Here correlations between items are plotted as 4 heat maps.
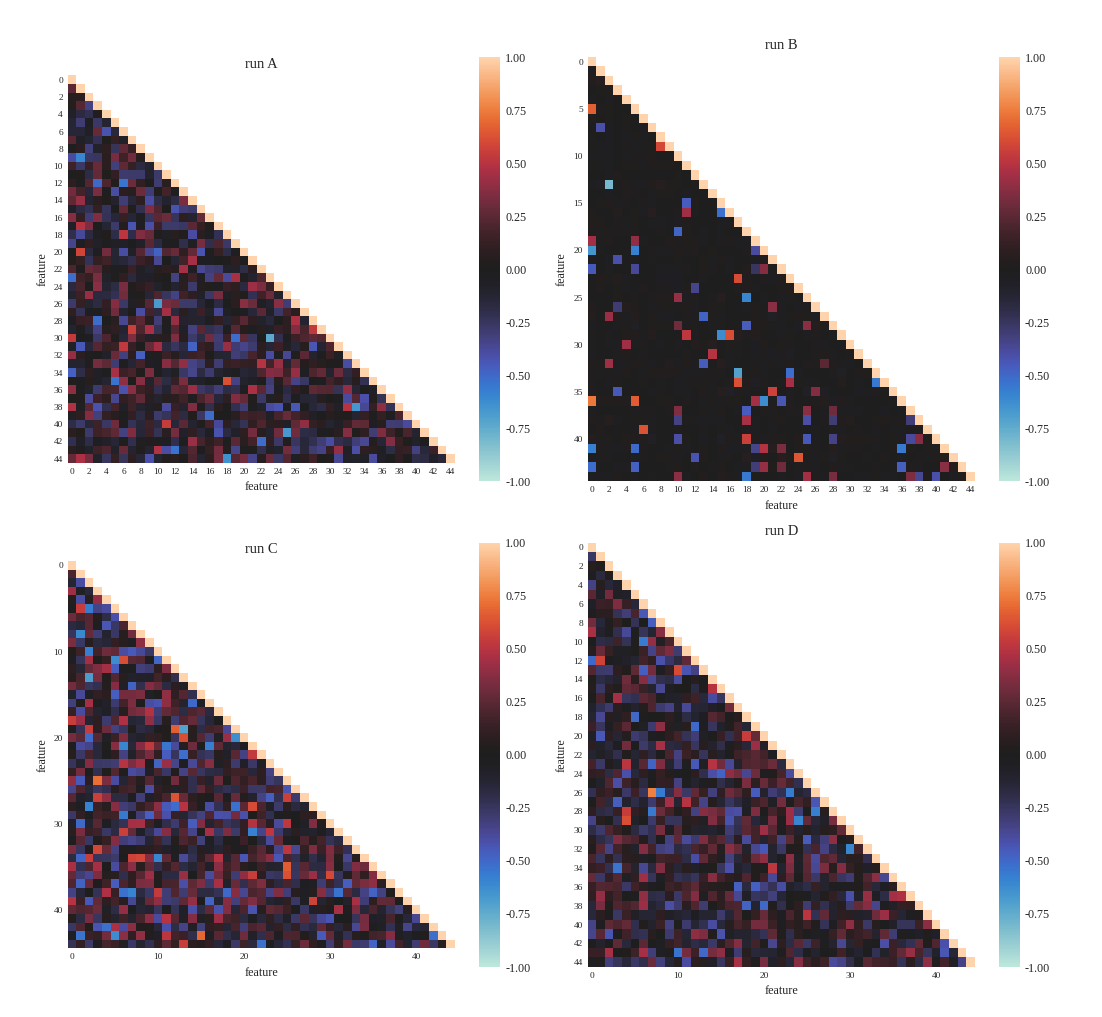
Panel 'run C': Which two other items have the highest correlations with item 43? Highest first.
15, 11
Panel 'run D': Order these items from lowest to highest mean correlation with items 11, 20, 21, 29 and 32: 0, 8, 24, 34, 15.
24, 0, 15, 8, 34
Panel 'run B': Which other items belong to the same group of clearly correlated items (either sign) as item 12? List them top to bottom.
24, 42
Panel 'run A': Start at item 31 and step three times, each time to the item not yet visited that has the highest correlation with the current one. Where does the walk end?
35
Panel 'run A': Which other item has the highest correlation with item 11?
40
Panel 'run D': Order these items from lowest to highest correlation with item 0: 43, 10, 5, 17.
17, 10, 43, 5
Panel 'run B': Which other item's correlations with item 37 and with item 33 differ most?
17
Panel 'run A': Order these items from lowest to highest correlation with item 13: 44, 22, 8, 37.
44, 37, 8, 22
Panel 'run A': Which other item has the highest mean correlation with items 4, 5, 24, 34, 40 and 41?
26
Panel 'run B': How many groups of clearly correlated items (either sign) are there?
12
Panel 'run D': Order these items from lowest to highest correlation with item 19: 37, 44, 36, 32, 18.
36, 32, 37, 18, 44
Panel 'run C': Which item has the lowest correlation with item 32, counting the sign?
37
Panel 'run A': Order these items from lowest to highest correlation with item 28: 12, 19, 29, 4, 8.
4, 19, 8, 12, 29
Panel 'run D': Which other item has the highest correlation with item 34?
21
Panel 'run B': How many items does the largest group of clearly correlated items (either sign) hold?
8
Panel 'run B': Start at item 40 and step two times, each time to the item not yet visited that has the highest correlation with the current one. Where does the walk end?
38
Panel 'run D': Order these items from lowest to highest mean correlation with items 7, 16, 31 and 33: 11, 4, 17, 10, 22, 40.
11, 22, 4, 40, 17, 10
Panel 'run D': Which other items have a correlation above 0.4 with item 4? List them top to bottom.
23, 28, 29
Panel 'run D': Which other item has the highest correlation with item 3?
16
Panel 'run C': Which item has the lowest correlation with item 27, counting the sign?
23
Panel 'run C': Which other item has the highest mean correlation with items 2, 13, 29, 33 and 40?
3
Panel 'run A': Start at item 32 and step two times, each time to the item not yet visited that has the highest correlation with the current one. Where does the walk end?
0
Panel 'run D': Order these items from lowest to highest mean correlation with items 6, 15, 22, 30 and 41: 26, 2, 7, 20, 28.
7, 26, 2, 20, 28
